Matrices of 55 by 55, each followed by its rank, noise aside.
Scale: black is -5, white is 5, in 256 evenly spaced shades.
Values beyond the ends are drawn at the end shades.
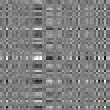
one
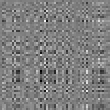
two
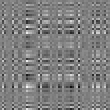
one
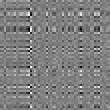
one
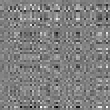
two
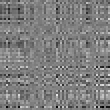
two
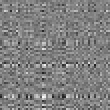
two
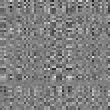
three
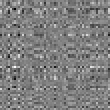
two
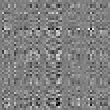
two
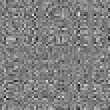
four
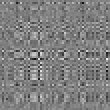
two
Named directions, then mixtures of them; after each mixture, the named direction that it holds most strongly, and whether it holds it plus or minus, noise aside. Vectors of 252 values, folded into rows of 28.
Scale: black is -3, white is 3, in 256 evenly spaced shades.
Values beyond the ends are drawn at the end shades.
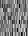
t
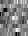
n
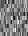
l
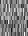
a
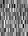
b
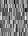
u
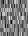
u, minus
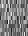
a, plus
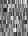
l, plus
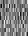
b, plus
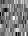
n, plus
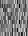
t, plus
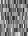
a, minus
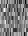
a, minus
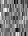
n, minus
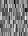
u, plus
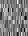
t, minus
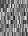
l, plus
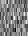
l, minus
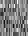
b, minus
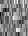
n, plus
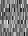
a, minus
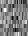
n, minus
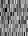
a, minus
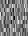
l, plus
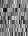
t, plus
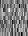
t, plus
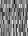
t, minus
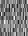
a, minus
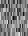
a, minus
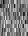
b, plus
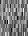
a, plus
